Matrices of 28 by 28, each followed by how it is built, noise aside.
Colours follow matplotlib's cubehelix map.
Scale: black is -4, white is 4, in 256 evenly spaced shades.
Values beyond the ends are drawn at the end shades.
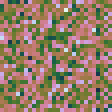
repeating rows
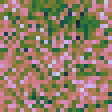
smooth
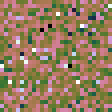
sparse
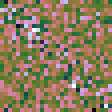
banded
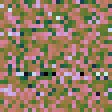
uneven rows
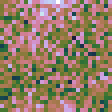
smooth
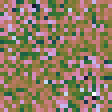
block diagonal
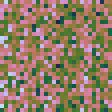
repeating rows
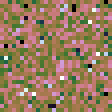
sparse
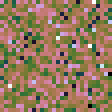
sparse
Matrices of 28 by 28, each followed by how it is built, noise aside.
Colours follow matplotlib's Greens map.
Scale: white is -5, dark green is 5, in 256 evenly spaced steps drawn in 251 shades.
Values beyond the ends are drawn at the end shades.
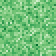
repeating rows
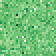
sparse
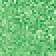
upper triangular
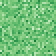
noise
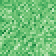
Hankel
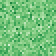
noise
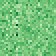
uneven columns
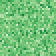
noise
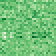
low rank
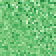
upper triangular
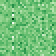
uneven columns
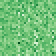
uneven columns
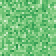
repeating rows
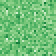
uneven columns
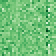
uneven columns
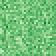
repeating rows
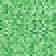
low rank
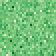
sparse
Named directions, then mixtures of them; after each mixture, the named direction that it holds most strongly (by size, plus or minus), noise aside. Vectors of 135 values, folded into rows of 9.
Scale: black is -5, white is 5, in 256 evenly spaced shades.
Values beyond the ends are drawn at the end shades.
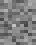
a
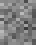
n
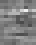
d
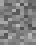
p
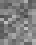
n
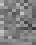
n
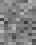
n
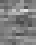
d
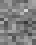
a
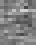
d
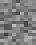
a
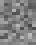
p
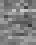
d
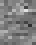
d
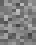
p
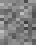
n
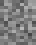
p
